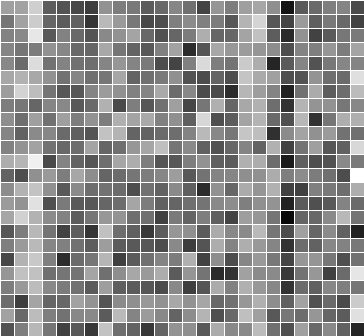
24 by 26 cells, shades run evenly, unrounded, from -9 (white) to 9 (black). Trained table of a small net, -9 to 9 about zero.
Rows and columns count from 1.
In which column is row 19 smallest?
3
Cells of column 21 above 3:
19
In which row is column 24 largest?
20
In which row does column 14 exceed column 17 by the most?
4
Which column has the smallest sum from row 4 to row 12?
18
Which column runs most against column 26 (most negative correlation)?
8
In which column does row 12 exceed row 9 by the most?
22
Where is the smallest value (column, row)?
26, 13
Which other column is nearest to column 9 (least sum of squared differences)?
1
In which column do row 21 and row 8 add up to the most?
21
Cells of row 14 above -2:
21
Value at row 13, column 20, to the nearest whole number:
-3
